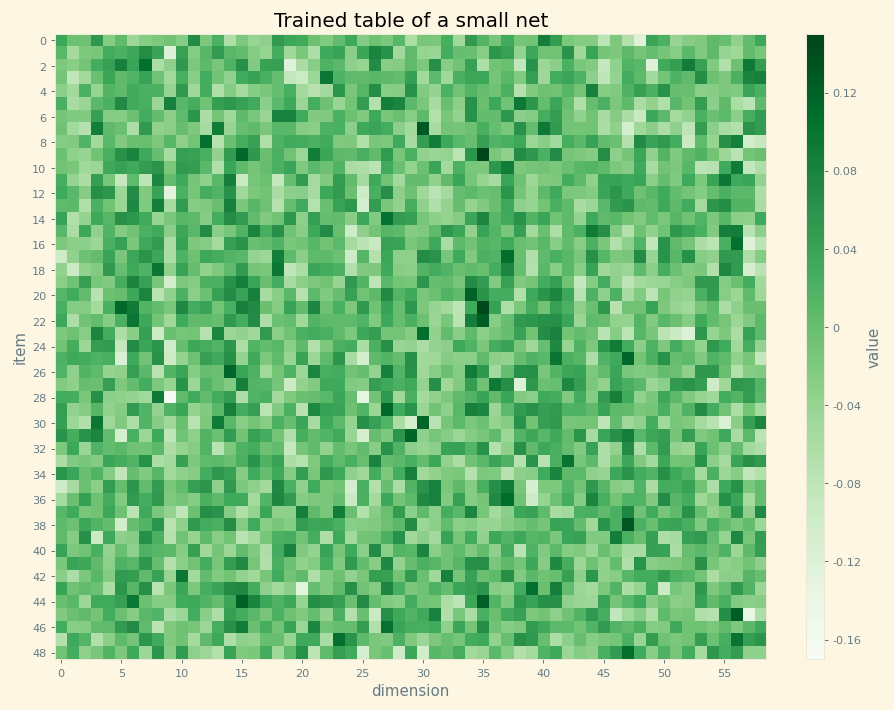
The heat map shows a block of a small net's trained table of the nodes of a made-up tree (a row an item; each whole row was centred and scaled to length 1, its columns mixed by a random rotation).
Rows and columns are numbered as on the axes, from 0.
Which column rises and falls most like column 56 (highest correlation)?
31
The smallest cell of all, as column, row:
9, 28
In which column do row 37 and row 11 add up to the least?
15
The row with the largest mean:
44
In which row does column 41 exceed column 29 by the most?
30
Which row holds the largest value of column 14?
26
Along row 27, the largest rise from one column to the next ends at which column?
39
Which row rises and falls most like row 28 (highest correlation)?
12
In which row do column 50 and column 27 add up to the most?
29
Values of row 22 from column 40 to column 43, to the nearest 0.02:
0.06 0.06 0.04 -0.04
